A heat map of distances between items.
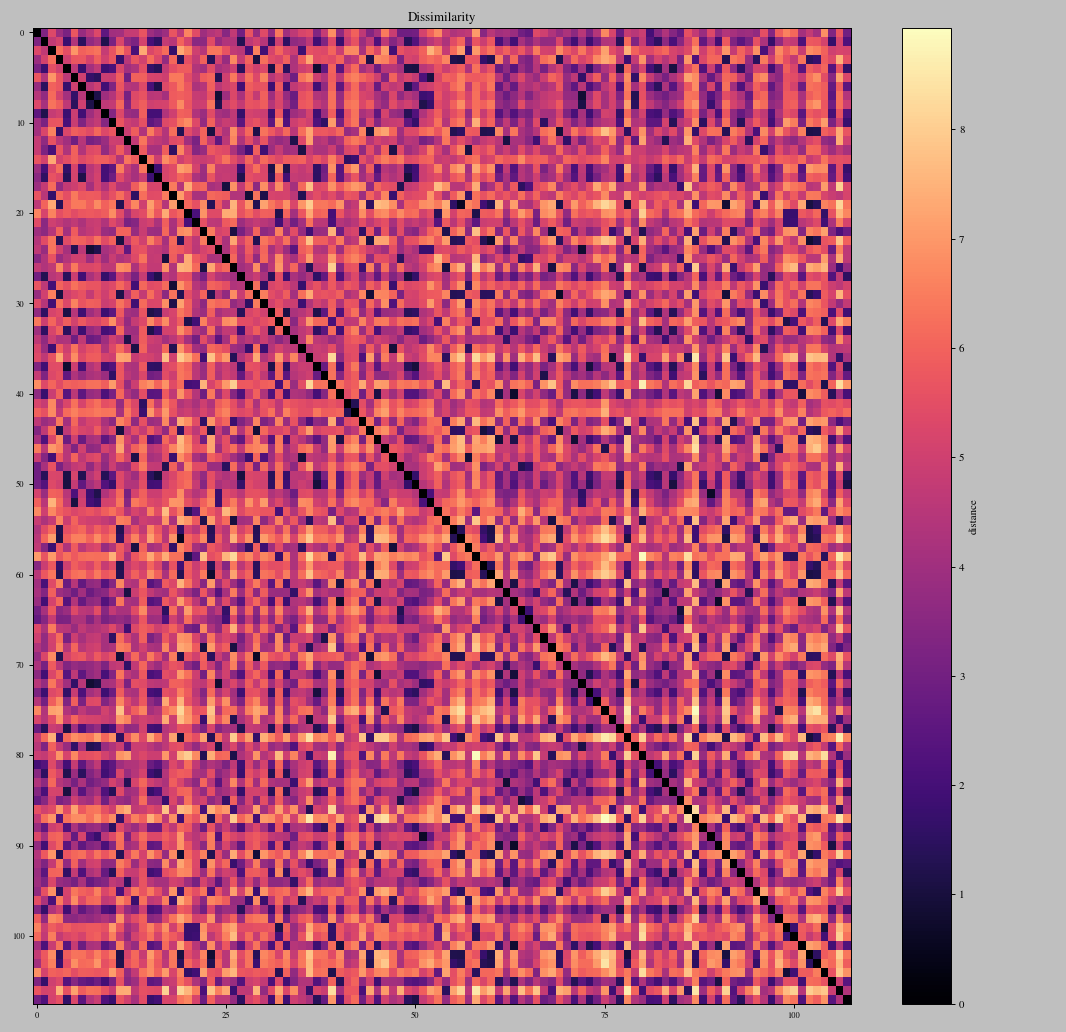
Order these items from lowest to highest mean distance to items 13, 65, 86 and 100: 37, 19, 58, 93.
37, 93, 58, 19
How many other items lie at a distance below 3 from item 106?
10
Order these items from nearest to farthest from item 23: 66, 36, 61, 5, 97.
66, 97, 5, 61, 36
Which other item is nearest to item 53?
20
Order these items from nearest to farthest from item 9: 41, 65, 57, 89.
65, 57, 89, 41
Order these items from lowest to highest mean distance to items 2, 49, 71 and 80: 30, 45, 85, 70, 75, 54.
45, 54, 30, 85, 70, 75
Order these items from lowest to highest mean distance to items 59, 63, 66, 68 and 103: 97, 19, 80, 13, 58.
97, 19, 13, 80, 58
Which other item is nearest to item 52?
5
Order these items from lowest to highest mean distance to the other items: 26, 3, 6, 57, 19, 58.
6, 57, 3, 26, 19, 58
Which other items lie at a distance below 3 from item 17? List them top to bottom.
25, 48, 64, 65, 85
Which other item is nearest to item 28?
18
